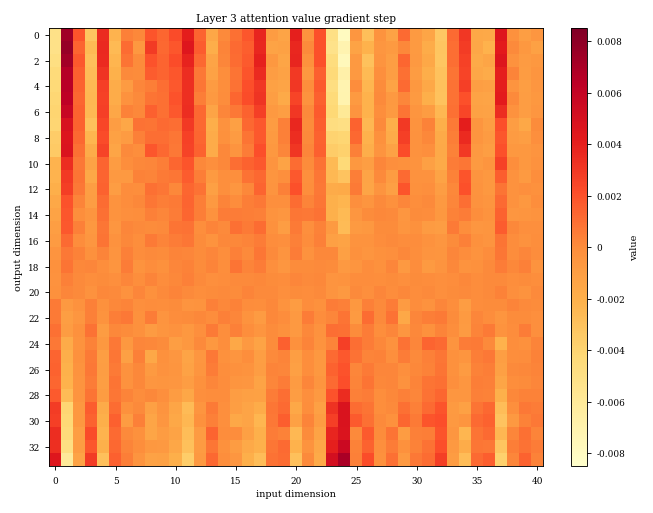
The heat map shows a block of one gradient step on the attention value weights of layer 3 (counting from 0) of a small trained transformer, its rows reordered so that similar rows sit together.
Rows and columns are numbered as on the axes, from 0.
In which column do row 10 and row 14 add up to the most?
1
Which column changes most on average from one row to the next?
29
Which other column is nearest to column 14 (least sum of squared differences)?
21
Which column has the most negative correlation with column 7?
6
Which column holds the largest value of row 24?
24
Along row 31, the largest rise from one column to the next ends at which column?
23
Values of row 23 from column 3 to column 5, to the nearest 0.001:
0.001 -0.001 0
